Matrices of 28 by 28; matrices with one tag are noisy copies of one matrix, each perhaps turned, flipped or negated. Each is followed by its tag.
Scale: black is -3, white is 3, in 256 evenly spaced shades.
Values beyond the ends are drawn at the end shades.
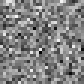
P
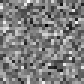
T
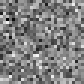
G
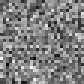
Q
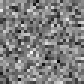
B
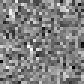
G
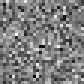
Q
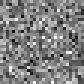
P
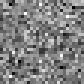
P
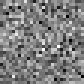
Q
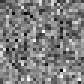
T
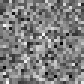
B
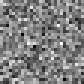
B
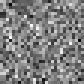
P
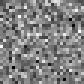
T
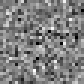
B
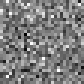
T
